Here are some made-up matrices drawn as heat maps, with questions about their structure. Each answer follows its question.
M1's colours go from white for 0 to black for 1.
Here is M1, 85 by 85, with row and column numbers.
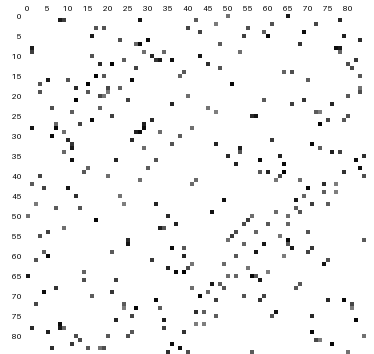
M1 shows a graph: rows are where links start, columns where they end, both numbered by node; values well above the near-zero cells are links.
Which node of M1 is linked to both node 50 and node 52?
node 65
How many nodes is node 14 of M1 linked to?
3
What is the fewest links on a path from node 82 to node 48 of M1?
6
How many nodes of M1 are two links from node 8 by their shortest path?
5
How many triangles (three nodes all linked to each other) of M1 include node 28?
0
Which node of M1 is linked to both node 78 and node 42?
node 1
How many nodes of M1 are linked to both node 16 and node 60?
1
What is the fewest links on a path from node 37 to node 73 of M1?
7
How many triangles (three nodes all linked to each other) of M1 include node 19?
1
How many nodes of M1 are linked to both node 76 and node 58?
0
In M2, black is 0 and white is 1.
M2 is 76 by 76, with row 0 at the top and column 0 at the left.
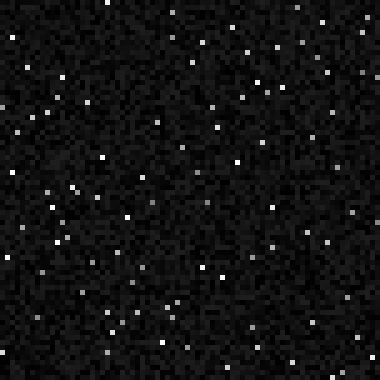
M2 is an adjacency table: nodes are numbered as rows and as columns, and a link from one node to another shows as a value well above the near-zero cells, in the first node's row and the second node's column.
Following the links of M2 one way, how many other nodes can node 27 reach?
5
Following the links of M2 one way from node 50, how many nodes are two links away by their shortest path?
1
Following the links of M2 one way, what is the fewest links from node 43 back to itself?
2
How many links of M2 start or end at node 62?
4
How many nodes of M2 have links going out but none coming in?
1
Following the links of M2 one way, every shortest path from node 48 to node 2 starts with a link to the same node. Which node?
node 11
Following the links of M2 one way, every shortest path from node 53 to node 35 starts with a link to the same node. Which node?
node 40
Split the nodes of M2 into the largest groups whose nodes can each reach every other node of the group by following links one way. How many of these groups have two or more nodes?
9
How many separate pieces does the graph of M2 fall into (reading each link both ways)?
8
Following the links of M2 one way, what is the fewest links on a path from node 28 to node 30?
5
